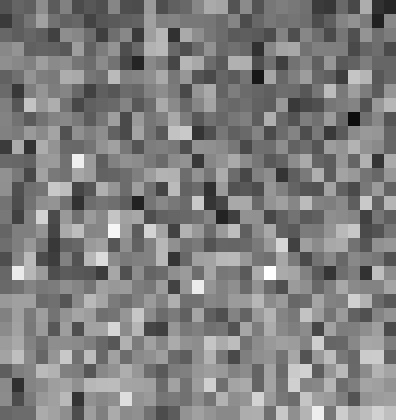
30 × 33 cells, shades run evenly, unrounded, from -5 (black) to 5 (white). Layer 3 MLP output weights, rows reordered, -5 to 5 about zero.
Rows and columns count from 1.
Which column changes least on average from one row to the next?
1
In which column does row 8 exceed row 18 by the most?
5
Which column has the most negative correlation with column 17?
15
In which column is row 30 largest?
27
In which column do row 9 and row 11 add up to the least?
3
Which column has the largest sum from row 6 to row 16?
4
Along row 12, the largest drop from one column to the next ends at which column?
32
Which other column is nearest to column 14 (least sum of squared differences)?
13
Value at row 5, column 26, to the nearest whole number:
0
